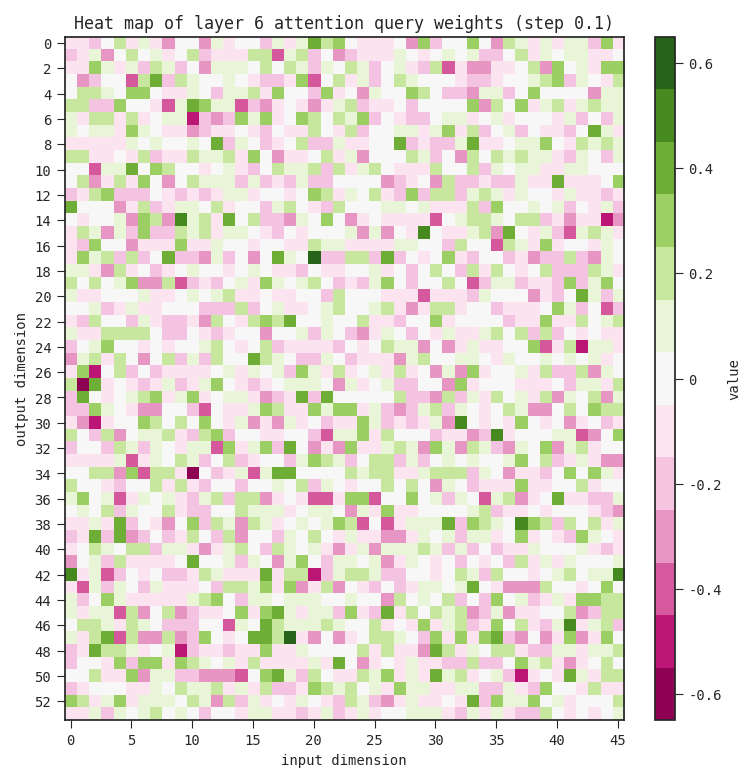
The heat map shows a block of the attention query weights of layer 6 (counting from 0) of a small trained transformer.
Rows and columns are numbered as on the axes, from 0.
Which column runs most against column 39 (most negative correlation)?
3
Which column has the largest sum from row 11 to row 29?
2
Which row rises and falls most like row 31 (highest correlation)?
36
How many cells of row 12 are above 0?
16
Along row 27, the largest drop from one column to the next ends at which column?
1
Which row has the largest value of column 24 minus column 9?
48
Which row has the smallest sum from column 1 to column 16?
50
